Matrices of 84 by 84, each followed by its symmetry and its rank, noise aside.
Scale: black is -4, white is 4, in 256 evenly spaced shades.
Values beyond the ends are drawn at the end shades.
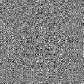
no symmetry, rank eight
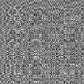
no symmetry, rank six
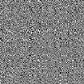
antisymmetric, rank twelve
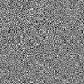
antisymmetric, rank eight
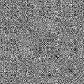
symmetric, rank twelve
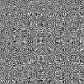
antisymmetric, rank eight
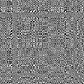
antisymmetric, rank six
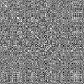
symmetric, rank eight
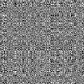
antisymmetric, rank six
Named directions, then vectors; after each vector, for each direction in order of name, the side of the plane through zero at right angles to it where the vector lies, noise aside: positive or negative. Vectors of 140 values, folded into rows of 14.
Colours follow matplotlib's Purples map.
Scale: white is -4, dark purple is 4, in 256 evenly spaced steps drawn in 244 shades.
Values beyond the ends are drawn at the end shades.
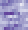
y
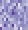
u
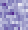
positive, positive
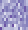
positive, negative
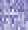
negative, negative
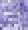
positive, negative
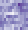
negative, negative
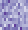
negative, positive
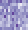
positive, positive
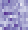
negative, positive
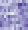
negative, negative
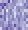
negative, positive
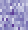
positive, positive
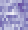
negative, negative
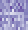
negative, negative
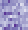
negative, positive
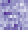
negative, positive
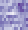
negative, negative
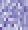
positive, negative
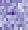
positive, positive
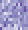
positive, negative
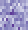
positive, positive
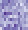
negative, positive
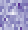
negative, negative
